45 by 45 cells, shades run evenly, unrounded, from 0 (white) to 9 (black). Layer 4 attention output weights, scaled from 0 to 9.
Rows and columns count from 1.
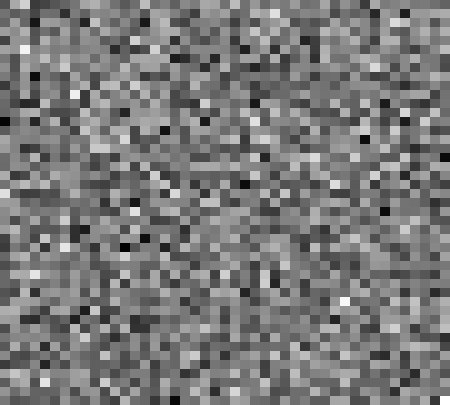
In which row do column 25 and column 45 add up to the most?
21
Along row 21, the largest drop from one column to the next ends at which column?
34
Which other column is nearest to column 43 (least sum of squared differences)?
6
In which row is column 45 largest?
18
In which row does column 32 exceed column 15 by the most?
7
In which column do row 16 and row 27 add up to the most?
15
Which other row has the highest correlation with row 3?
27
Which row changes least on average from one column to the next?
30
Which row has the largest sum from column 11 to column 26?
36
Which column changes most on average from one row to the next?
41
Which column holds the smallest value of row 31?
4
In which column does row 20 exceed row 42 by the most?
2
